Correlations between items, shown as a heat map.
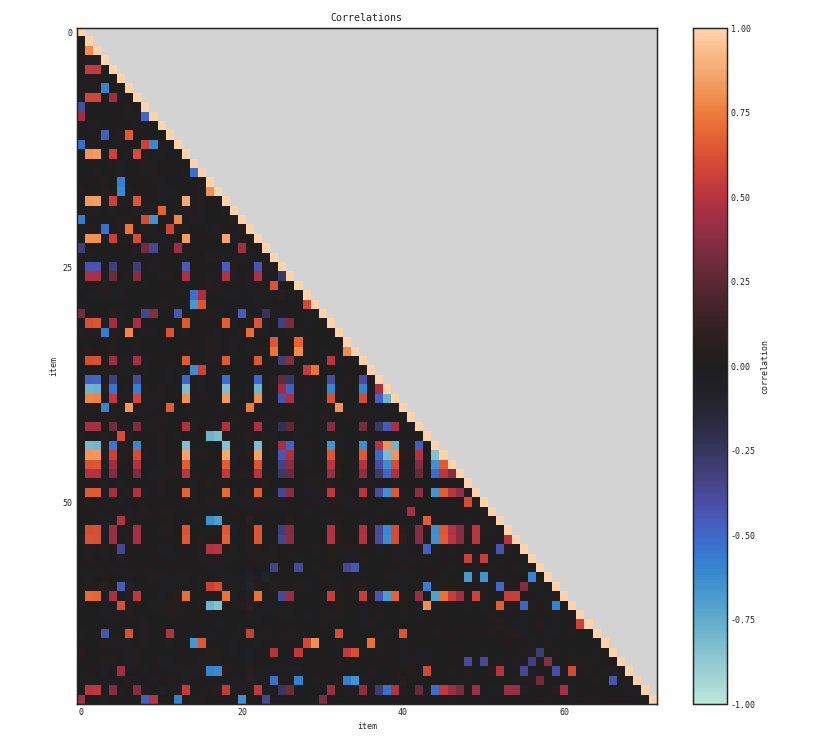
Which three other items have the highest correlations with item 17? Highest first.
16, 59, 55
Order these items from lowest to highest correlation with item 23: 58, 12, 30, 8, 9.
9, 30, 58, 8, 12
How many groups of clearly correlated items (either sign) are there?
10
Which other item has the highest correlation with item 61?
43
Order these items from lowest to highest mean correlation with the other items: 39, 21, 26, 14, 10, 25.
25, 14, 10, 21, 26, 39
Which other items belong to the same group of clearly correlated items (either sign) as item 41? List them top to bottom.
51
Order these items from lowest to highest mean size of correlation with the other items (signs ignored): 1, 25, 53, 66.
66, 25, 53, 1
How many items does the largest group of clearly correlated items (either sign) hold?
24
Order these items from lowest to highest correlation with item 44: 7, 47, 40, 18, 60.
18, 60, 7, 47, 40
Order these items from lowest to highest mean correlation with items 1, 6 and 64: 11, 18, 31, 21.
31, 18, 11, 21
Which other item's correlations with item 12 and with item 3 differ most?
20
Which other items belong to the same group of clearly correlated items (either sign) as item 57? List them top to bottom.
24, 27, 33, 34, 66, 69
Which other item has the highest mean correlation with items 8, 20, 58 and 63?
12
